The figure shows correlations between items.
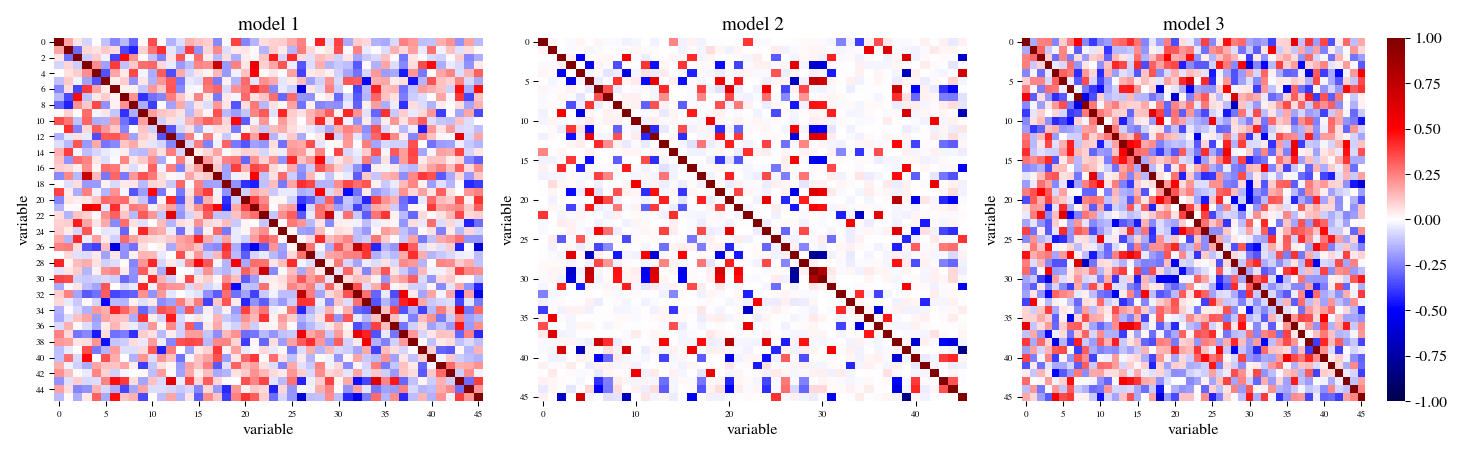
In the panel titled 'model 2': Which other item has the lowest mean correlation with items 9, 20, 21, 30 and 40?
27
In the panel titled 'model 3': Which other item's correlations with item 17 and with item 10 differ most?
25
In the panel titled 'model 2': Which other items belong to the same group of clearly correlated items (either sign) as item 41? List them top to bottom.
23, 33
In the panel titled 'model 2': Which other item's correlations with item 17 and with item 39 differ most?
45
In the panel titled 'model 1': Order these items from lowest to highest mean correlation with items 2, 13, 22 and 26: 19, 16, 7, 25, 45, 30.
45, 19, 16, 30, 7, 25
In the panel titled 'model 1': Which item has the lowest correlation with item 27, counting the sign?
20
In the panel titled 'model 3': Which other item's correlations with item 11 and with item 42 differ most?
4
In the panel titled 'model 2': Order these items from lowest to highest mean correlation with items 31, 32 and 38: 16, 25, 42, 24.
25, 42, 16, 24
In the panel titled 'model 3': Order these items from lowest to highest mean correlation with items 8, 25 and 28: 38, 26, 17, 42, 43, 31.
17, 43, 26, 31, 42, 38
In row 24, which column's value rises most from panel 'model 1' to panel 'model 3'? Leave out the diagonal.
7
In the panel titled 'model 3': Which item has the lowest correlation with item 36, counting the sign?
20
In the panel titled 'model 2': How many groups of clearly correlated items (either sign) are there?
7
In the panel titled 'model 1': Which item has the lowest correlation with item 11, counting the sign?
39
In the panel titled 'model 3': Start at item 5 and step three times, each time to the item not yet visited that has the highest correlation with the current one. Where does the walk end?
19
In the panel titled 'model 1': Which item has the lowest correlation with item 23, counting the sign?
44
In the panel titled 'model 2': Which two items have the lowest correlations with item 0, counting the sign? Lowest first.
34, 32
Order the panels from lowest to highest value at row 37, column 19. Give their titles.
model 3, model 2, model 1
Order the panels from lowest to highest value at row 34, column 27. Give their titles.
model 1, model 2, model 3
